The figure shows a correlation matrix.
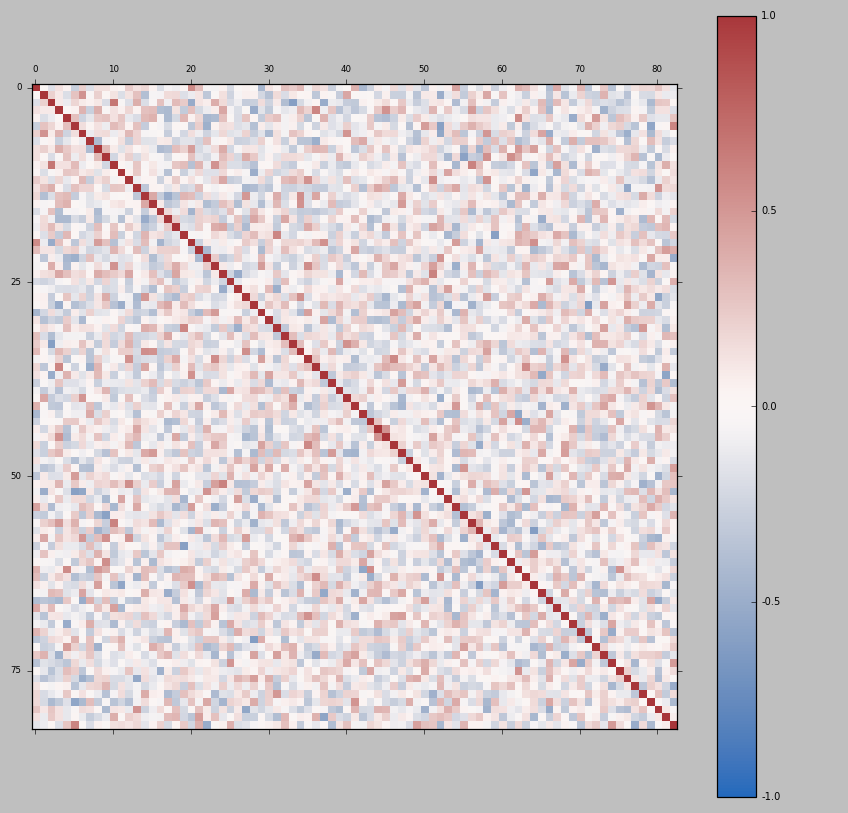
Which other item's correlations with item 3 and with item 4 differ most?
45
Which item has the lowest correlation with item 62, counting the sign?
42
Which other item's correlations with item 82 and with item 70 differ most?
74
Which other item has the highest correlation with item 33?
40
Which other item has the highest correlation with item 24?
51
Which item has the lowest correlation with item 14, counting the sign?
17
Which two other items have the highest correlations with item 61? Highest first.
9, 42
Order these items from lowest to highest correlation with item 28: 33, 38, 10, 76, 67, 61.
10, 38, 33, 67, 61, 76
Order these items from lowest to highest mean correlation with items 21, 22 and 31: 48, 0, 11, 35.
35, 11, 48, 0
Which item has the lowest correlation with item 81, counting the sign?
37
